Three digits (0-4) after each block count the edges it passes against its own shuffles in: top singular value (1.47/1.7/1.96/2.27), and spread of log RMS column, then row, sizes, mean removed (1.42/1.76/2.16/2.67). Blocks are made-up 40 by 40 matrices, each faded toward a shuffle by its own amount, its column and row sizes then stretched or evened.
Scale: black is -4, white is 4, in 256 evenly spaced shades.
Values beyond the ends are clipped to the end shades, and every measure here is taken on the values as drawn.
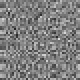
4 0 2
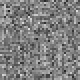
2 0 0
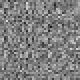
3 1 0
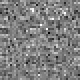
2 0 1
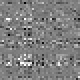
3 2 4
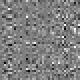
3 4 1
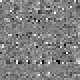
1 0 3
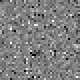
0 1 1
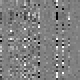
3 4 0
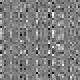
4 4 0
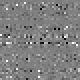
1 0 4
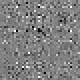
2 2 2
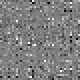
0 3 3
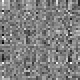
3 3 1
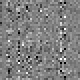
1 4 0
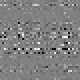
3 1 4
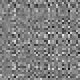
4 4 3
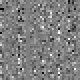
0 4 0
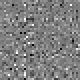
3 1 1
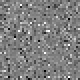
0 3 1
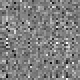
3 2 2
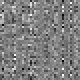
3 4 1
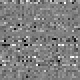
0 0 4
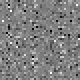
1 3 0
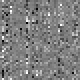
1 4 0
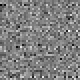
2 0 2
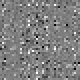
1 3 0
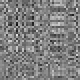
4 3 2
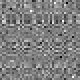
4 0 2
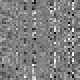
3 4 0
